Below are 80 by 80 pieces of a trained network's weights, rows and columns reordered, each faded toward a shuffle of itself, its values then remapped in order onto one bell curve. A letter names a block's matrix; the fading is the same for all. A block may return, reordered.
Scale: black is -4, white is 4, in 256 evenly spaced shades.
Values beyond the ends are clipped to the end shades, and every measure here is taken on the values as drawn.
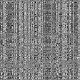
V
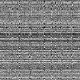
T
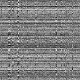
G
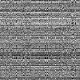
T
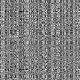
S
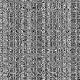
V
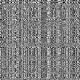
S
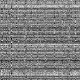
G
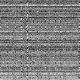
G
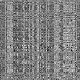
V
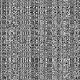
S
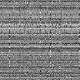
T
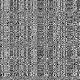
V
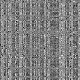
V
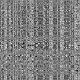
V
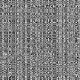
S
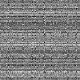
T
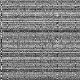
G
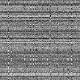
G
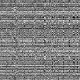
T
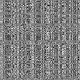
V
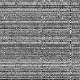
G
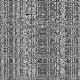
V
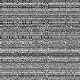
T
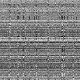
T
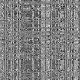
V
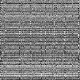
G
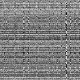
T
